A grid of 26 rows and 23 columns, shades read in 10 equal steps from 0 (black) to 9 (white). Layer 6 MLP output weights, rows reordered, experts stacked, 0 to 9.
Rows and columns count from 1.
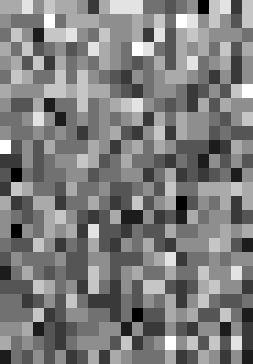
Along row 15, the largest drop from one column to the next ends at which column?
17
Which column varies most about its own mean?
13
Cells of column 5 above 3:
19
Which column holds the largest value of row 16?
6
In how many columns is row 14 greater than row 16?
16
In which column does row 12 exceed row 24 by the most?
12
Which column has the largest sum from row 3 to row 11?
15
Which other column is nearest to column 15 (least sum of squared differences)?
10
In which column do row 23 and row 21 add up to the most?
4
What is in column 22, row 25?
8
